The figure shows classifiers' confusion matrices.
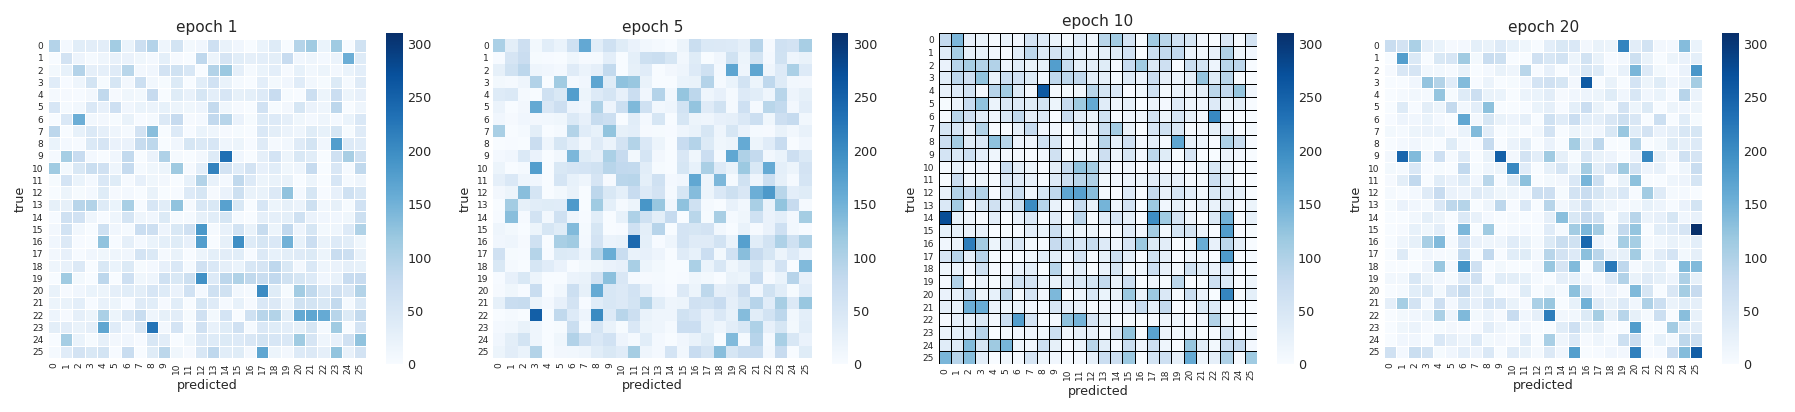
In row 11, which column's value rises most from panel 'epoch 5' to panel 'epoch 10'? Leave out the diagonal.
12
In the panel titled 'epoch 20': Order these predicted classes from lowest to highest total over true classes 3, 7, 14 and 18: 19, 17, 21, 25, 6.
21, 17, 19, 25, 6
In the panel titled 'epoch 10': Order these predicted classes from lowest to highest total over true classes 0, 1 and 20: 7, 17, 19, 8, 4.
4, 8, 19, 7, 17
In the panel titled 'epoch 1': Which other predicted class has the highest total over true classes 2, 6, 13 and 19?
14
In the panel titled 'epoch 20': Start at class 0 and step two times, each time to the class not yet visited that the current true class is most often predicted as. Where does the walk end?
24
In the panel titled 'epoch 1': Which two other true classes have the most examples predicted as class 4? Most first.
23, 16
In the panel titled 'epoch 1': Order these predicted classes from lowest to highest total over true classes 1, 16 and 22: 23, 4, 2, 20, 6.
2, 6, 23, 20, 4
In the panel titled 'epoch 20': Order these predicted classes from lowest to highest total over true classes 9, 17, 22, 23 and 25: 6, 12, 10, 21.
12, 10, 21, 6
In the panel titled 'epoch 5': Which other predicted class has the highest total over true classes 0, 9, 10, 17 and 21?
20
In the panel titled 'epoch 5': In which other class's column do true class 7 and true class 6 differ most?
0
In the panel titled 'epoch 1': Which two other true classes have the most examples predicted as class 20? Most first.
22, 24
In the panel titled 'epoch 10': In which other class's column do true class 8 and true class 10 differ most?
19
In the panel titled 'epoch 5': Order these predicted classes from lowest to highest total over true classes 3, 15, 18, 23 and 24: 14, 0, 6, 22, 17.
14, 0, 22, 17, 6
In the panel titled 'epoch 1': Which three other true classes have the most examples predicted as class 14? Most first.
9, 13, 2
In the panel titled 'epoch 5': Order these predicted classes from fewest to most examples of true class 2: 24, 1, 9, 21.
1, 9, 24, 21
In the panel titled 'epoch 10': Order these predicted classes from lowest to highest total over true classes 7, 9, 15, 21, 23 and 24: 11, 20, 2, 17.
11, 20, 2, 17
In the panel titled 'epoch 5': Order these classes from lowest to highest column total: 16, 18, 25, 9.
18, 25, 9, 16
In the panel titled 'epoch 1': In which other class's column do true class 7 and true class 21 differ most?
8
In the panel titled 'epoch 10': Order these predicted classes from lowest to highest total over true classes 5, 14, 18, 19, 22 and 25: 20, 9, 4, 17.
4, 9, 20, 17
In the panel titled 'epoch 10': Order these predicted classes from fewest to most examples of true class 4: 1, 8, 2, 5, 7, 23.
7, 1, 2, 23, 5, 8
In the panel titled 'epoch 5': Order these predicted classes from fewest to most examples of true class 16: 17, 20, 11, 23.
17, 23, 20, 11
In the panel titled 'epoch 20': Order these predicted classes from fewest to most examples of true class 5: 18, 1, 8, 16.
18, 1, 16, 8
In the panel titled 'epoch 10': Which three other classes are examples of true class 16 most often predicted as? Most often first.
2, 21, 3
